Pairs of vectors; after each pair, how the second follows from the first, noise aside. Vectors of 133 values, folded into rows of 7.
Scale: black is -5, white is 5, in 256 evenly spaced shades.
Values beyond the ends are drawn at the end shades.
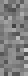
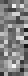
wrapped around, negated, scaled up.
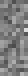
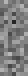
wrapped around, negated.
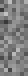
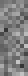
wrapped around, negated.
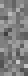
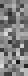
negated, scaled up.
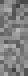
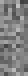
sign-scrambled.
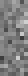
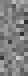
sign-scrambled.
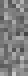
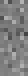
partly zeroed.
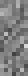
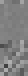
wrapped around, negated, partly zeroed.
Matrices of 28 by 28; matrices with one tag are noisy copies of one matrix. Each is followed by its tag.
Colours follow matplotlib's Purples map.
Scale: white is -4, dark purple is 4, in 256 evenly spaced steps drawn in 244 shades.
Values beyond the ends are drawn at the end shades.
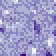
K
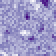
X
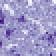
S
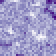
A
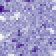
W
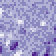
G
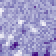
G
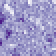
S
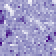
S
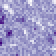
S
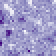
S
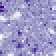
W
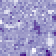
K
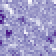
S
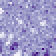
G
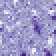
K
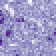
S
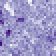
S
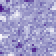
W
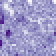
S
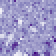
G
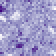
W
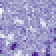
G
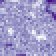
A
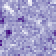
S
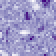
X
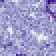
A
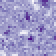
X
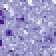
S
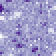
W
